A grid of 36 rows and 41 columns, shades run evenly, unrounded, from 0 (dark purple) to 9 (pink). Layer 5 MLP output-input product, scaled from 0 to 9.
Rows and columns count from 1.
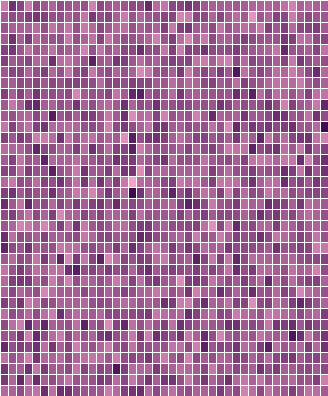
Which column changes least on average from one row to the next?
31
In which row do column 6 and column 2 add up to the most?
21
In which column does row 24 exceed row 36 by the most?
9
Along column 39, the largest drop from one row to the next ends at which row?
16
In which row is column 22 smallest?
18
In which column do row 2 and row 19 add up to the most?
32
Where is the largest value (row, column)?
17, 17
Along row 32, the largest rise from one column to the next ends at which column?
35
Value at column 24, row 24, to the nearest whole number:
5
